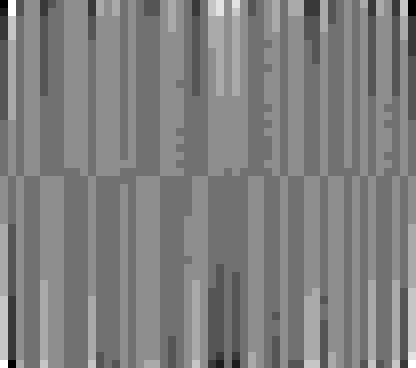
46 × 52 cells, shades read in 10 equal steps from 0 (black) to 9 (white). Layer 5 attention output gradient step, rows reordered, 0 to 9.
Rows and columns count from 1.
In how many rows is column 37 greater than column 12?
22
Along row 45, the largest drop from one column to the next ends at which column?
2
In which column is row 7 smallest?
52
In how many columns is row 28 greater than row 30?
1
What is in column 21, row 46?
4
